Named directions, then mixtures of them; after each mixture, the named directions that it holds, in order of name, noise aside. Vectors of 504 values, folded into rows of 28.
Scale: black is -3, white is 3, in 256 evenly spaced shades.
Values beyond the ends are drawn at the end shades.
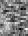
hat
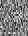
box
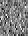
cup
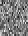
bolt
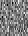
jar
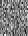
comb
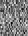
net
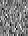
cup.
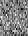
cup, hat, net.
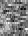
hat.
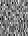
box, jar.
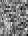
box, hat, net.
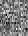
bolt, cup, hat.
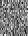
comb.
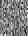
comb.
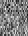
bolt, comb, net.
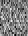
bolt, cup, net.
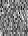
bolt, box, comb.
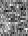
hat.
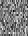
box, comb.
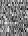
comb, hat, jar.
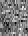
box, hat.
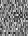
box.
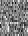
hat, jar.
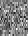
box, cup, hat.
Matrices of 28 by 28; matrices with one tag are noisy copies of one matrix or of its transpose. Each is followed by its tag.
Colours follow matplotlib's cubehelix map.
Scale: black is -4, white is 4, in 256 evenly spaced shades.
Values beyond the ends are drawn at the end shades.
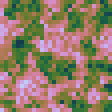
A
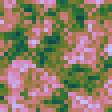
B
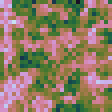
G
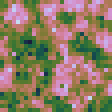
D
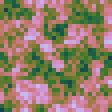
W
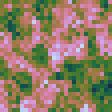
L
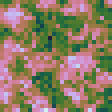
D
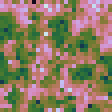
G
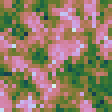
L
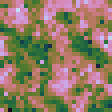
D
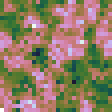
L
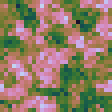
L
